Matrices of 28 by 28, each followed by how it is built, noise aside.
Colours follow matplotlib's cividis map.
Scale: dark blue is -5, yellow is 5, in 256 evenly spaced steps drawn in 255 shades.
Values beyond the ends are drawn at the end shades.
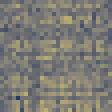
blocks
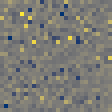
sparse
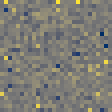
sparse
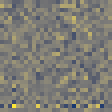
low rank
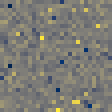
sparse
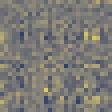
low rank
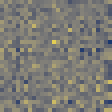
low rank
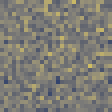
repeating columns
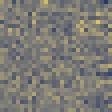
low rank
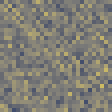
Toeplitz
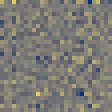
low rank
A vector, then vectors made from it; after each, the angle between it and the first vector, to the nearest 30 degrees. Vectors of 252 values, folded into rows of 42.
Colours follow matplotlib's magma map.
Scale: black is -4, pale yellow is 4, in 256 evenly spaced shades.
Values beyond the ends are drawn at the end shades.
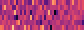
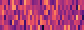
120 degrees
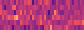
150 degrees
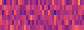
60 degrees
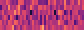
60 degrees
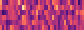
90 degrees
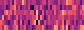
90 degrees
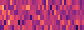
120 degrees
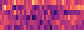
60 degrees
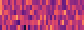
120 degrees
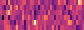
90 degrees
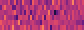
30 degrees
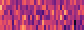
90 degrees
